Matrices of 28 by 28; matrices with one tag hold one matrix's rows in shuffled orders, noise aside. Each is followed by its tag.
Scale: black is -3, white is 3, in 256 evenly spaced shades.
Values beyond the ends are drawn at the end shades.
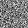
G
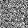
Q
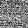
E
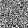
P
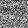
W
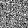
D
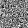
P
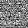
E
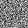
G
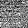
E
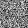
Q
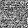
W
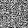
D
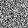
G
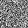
G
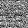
E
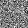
Q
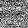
E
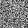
Q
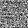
W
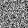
Q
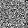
Q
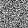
P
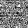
E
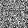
Q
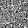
D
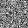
D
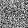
Q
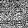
E
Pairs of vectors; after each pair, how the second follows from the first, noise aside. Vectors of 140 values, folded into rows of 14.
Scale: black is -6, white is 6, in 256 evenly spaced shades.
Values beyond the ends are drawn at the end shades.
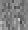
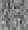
copied.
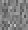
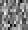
negated, scaled up.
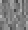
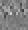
wrapped around, negated, partly zeroed.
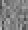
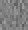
wrapped around, shrunk.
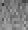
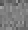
wrapped around, negated, partly zeroed.
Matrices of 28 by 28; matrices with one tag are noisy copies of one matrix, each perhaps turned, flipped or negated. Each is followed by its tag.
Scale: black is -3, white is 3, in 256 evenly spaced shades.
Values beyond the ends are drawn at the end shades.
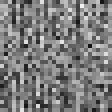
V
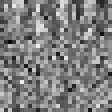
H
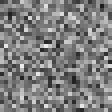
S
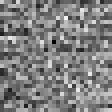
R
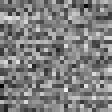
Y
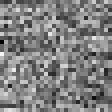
R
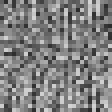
V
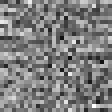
R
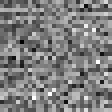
Y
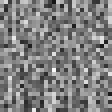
Y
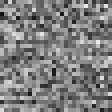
Y
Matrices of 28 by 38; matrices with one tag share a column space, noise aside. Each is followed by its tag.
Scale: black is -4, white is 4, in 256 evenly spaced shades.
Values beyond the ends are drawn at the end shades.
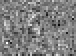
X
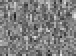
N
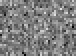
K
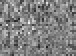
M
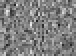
K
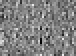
N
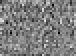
M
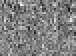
M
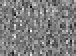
K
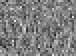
X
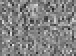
M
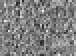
K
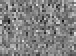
M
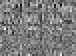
M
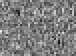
K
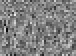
X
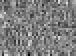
N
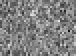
K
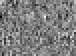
N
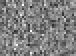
K
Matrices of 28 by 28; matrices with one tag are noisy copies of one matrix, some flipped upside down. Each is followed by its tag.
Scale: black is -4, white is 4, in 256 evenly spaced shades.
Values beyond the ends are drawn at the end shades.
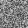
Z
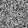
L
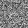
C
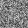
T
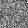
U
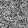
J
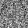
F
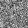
T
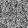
U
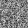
U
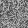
U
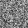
F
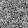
J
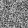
T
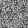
U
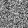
T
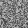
F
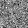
T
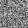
C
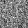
F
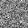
J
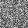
F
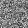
J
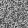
Z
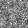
T
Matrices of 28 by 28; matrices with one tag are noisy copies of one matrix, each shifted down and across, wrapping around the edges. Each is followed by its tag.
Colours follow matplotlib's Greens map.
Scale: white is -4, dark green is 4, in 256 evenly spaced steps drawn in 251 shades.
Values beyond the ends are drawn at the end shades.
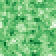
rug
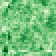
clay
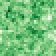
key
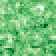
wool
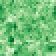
clay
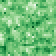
wool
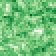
wool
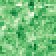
clay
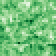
wool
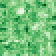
rug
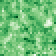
rug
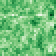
clay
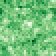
wool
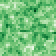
wool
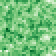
key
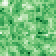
rug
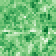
clay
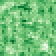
rug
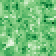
rug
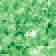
key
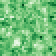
rug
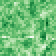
clay
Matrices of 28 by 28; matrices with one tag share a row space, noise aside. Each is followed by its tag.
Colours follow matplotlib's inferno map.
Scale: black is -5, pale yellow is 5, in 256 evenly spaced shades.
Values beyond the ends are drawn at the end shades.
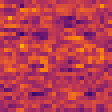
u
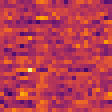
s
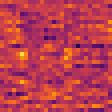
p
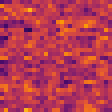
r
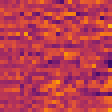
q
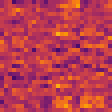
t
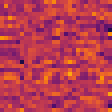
q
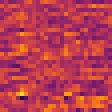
p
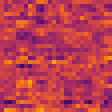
s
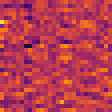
r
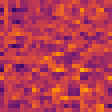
t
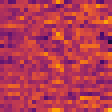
q
